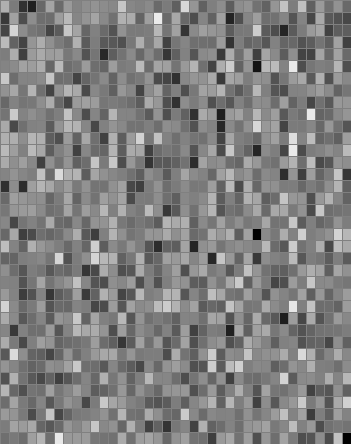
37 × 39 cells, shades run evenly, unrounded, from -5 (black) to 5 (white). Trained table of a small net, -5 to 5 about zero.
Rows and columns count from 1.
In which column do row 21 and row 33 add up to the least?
22
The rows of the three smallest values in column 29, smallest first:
20, 6, 13
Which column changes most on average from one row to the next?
32
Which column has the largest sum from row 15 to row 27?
33
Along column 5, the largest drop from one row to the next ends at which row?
14
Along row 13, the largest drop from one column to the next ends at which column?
34
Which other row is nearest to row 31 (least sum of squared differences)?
24
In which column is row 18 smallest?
19
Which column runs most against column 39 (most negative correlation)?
7
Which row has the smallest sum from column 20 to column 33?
4
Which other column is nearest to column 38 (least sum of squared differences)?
28
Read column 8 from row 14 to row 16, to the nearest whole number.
1 2 1
